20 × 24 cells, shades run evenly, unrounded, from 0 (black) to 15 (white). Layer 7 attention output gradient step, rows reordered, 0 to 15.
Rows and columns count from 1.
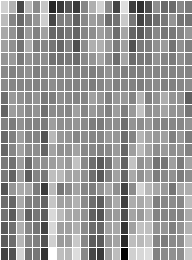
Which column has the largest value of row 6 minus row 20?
16
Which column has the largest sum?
7
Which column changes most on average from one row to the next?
18
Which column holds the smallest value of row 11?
6
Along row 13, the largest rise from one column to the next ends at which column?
17
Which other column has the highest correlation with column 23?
20
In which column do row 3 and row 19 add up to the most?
24
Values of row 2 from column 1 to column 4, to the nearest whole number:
11 8 6 8
